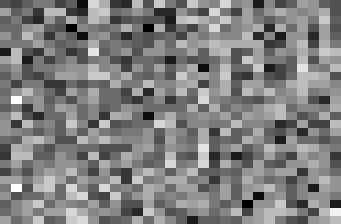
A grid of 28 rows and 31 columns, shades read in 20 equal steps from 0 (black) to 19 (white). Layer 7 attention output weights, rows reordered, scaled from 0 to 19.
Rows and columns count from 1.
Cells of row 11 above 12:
6
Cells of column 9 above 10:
14
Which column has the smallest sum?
12
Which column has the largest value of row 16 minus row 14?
3
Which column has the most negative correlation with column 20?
16
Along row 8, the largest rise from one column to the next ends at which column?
23
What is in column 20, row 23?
4
